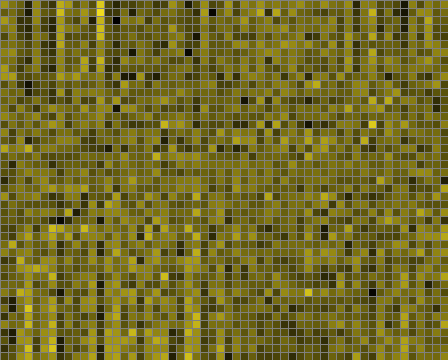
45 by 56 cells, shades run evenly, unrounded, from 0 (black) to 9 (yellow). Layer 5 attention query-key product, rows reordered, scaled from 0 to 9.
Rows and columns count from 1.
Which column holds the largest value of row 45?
24
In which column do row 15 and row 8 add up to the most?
13
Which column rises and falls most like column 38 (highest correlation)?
41
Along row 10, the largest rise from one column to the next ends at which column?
18
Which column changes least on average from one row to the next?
26
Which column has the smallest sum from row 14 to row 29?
2
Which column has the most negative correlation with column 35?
17
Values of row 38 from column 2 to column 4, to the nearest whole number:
1 5 6
